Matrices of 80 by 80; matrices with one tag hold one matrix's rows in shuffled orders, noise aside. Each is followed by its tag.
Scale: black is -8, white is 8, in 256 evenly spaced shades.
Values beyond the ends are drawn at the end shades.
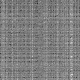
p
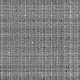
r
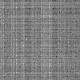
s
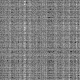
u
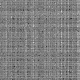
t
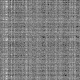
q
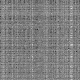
p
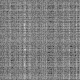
u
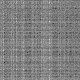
s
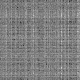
t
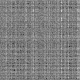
t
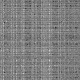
s
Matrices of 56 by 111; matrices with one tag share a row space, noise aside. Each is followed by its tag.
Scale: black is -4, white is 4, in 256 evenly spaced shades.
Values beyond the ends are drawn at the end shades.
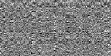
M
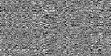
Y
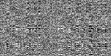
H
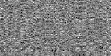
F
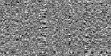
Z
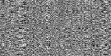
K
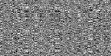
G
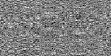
F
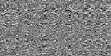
Z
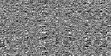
Z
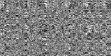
Z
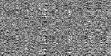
Z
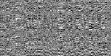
H
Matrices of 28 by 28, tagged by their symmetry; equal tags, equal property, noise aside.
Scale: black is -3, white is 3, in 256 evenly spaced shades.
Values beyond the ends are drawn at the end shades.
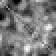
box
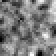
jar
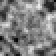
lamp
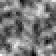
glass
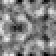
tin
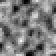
glass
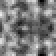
tin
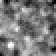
lamp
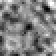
lamp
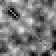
box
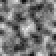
glass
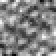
glass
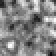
lamp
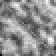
lamp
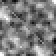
lamp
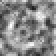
lamp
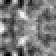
tin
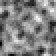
lamp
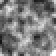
box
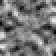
glass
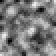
box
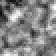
box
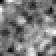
box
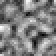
box
